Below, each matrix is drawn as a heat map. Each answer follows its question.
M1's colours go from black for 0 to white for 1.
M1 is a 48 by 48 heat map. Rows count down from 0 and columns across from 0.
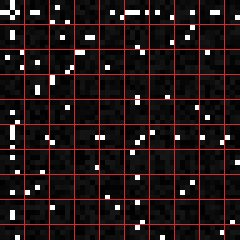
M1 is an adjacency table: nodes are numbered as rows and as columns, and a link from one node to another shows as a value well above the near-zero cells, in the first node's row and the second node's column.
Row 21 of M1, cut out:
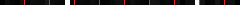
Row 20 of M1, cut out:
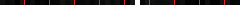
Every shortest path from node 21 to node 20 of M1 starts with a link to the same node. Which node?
node 13
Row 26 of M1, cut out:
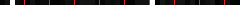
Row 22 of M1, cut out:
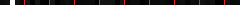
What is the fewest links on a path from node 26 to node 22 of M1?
2
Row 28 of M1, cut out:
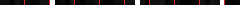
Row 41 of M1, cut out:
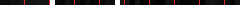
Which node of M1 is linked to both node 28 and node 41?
node 10
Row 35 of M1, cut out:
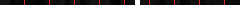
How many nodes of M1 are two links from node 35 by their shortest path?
7
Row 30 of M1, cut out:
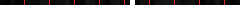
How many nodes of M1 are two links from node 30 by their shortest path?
1
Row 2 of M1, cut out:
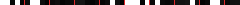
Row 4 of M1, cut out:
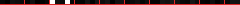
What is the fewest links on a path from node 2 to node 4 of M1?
4
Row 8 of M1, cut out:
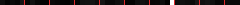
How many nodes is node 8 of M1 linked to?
1
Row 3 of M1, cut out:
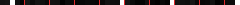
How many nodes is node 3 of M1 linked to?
4
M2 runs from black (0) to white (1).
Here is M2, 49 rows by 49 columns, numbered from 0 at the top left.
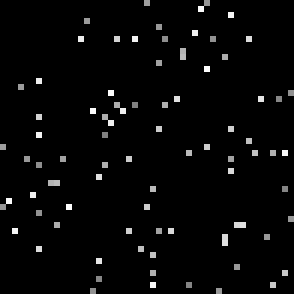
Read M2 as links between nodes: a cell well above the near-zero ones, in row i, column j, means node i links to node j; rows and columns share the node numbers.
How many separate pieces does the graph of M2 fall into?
12
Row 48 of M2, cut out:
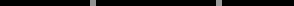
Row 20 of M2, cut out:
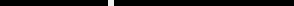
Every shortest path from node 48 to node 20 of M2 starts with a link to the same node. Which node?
node 15
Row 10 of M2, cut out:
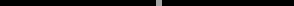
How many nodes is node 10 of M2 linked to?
1
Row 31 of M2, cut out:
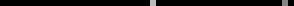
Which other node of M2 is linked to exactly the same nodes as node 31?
node 45
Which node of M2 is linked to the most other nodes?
node 6
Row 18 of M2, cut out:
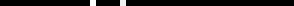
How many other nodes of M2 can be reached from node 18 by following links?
4
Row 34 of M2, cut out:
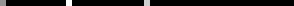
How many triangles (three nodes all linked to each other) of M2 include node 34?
1
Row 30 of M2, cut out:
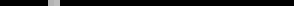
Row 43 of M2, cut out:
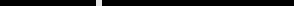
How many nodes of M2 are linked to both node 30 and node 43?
0
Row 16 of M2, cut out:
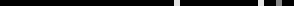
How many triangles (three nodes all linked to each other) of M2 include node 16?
0
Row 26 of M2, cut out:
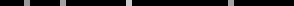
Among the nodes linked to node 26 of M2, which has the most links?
node 38
